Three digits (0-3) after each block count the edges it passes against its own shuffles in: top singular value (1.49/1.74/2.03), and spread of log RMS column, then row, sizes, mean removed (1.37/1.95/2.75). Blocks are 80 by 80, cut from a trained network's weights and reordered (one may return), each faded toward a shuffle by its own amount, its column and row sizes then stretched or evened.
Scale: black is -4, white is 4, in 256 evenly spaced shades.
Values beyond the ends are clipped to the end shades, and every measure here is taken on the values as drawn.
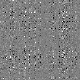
0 3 2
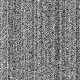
3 0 0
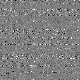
0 0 3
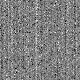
2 1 0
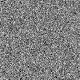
0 0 0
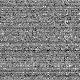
3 1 2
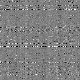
2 1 3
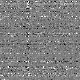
1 1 3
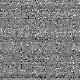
2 2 1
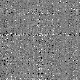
0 2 2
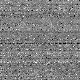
2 0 2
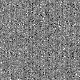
1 0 1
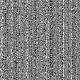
3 3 0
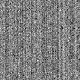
3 0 1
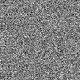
1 0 0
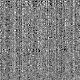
3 1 2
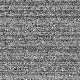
3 0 0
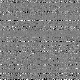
1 0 3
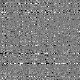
1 2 3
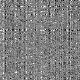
3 2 2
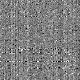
2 0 2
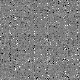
0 2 1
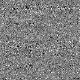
0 1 2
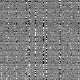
3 3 0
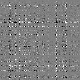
1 3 3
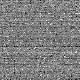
2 1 1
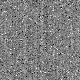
0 0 0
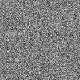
1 1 0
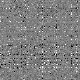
1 2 2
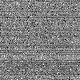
2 0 0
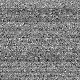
2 0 0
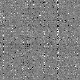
1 2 1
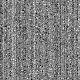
3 1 1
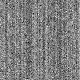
3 0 0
